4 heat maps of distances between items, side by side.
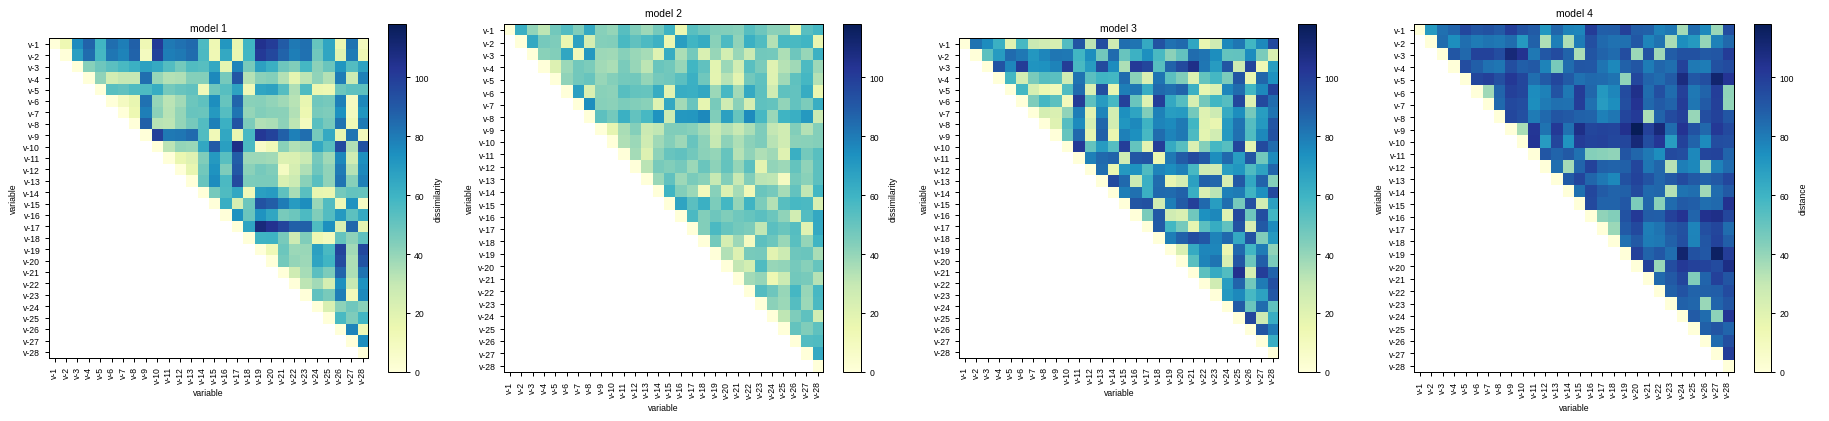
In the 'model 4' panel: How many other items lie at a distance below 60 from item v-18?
3
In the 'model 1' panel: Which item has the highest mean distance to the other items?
v-17
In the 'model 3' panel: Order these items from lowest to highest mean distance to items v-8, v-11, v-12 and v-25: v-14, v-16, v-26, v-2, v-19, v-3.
v-14, v-3, v-2, v-26, v-19, v-16
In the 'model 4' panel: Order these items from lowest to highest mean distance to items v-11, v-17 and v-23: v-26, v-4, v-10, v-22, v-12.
v-12, v-26, v-22, v-4, v-10
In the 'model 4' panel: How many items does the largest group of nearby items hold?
5
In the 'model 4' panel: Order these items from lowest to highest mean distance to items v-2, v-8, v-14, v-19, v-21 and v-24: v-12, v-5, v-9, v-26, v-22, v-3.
v-12, v-26, v-5, v-22, v-3, v-9
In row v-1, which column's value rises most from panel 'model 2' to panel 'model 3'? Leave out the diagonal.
v-16
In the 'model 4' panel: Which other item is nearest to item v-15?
v-3
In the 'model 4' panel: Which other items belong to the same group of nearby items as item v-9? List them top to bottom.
v-10
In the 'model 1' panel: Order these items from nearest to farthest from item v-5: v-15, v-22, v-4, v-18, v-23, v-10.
v-18, v-22, v-4, v-15, v-23, v-10
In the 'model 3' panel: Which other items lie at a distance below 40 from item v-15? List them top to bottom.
v-3, v-11, v-18, v-27
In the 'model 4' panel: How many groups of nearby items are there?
9
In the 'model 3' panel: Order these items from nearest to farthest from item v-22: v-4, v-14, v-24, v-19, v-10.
v-14, v-10, v-4, v-24, v-19
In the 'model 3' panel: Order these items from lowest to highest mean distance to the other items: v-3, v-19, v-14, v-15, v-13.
v-14, v-19, v-13, v-15, v-3
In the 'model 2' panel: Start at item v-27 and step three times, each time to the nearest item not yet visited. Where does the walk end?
v-12
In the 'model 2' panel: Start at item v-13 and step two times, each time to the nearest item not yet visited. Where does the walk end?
v-11
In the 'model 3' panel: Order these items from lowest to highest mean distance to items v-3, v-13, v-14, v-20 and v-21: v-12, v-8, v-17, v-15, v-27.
v-17, v-12, v-8, v-27, v-15
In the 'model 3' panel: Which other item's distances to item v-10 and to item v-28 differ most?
v-6
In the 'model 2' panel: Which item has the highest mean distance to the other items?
v-8
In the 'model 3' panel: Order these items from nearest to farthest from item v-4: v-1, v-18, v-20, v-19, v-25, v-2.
v-20, v-19, v-1, v-2, v-18, v-25
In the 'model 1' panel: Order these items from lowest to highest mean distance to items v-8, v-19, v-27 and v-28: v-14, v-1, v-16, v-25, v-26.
v-25, v-14, v-16, v-26, v-1
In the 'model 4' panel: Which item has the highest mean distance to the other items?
v-9
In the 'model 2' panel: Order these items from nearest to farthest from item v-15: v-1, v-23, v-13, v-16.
v-23, v-13, v-1, v-16
